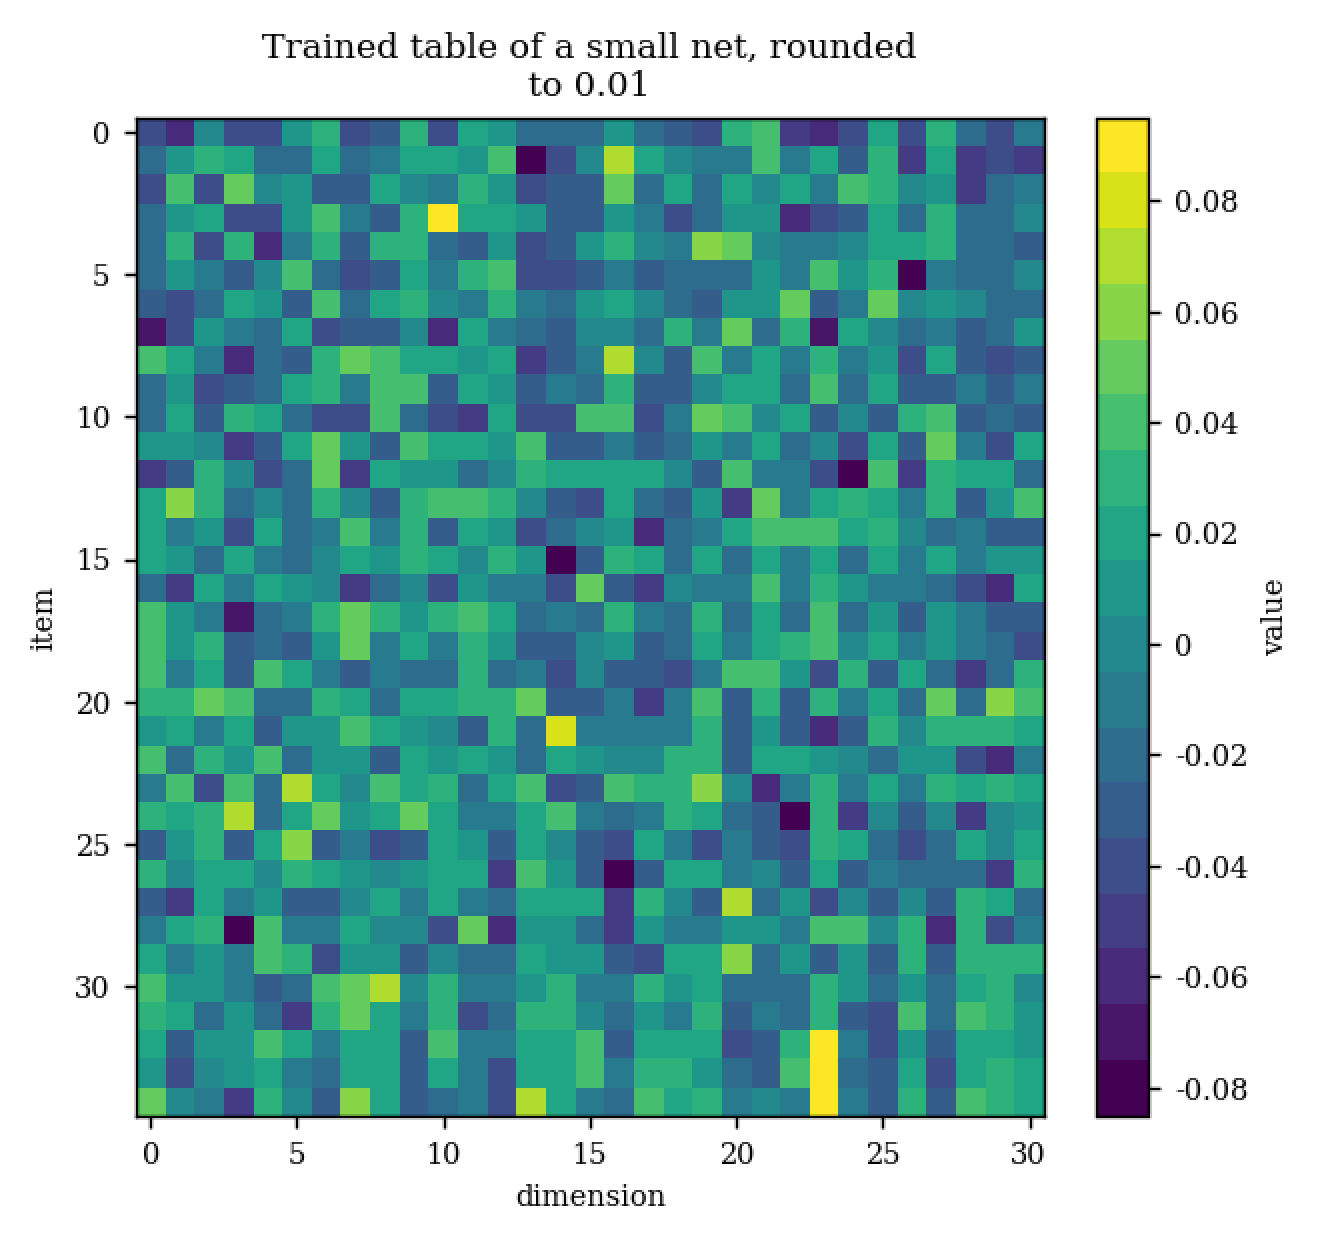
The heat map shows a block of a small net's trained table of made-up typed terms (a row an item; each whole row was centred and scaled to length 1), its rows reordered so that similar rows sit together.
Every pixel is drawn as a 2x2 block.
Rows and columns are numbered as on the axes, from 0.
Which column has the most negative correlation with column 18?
21
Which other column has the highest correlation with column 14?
28
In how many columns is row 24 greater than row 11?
14
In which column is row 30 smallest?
4
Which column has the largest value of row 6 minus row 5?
26
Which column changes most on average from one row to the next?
3
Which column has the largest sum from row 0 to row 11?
16
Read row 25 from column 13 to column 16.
0.02 0 -0.03 -0.04
